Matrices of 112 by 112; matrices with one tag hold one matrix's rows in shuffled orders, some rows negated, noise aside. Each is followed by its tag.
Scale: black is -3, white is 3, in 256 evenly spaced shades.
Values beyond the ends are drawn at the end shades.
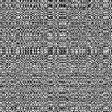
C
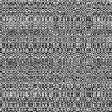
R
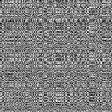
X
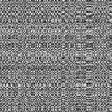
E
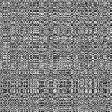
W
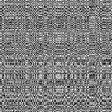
X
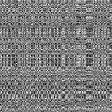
E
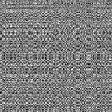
R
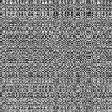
R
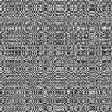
X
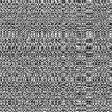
E
